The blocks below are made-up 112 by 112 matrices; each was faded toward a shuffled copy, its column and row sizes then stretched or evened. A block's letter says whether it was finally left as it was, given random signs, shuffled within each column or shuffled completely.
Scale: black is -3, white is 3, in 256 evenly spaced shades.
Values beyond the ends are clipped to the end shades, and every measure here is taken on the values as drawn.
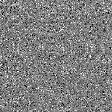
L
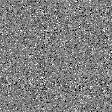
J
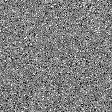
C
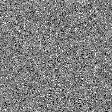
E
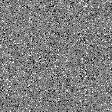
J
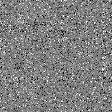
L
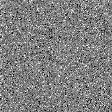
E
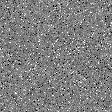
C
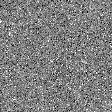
E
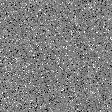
C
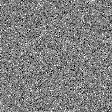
E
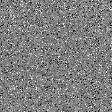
J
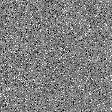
E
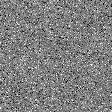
C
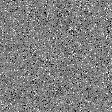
E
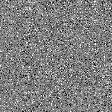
L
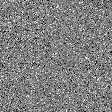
C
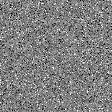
E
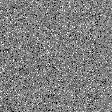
E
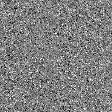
E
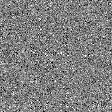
L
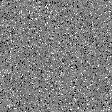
E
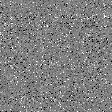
J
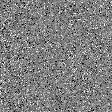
E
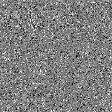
L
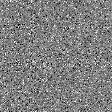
J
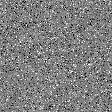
C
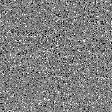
L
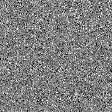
J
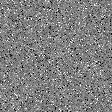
C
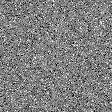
C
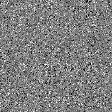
L
